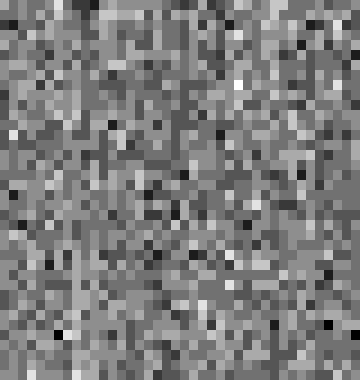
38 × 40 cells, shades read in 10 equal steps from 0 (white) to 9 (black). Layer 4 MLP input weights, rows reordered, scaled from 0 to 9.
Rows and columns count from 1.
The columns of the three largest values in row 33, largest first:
37, 31, 24
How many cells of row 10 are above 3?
29
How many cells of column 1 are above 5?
12
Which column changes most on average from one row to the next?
26
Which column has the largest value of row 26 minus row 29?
22
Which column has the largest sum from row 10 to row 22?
20
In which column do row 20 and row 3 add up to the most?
2
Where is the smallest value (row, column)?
9, 27
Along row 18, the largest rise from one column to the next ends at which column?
34
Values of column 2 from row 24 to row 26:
2 5 5
